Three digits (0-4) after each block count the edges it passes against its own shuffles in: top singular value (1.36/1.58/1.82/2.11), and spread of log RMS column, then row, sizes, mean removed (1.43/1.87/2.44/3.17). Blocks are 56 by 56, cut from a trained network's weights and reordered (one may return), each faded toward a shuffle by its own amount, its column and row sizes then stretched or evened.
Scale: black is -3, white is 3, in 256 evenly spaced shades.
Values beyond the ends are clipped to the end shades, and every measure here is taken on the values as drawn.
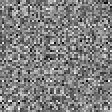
4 0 1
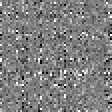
0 3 2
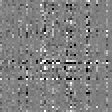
3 4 2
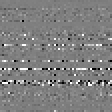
3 0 4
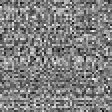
4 1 1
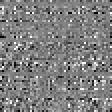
2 2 4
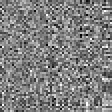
4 2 0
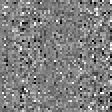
0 3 1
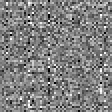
3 3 0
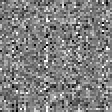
2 3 0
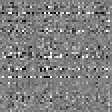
1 2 4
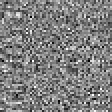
4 0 1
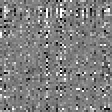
3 4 3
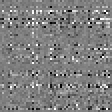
0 2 4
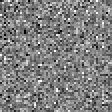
0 2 0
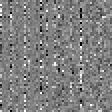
1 4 0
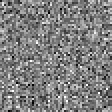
3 1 0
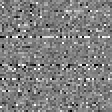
1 0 3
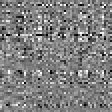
4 2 4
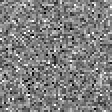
0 1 0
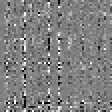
2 4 2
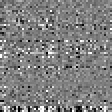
3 2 4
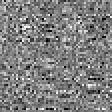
3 1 3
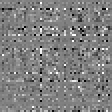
1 3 4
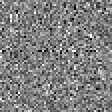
3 1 0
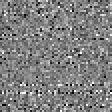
0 0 3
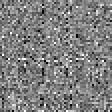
2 2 1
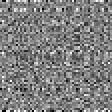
4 0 3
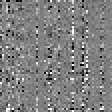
3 4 2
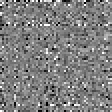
2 3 3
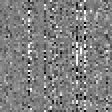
3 4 0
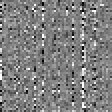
2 4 0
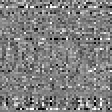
3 1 4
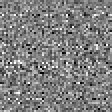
1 0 3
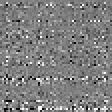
2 2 4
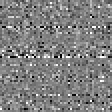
1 1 4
